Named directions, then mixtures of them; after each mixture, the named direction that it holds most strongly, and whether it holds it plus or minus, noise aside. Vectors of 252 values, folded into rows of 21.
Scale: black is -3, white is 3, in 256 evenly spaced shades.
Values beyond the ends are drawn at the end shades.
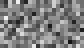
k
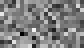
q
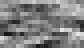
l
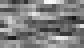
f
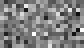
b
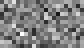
q, minus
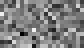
q, plus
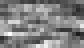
l, minus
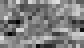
l, plus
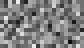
k, plus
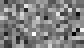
b, plus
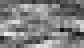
l, minus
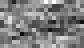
f, plus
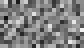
k, minus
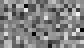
b, minus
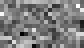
q, plus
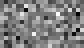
b, plus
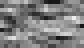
f, minus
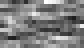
f, plus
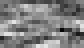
l, minus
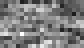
l, minus
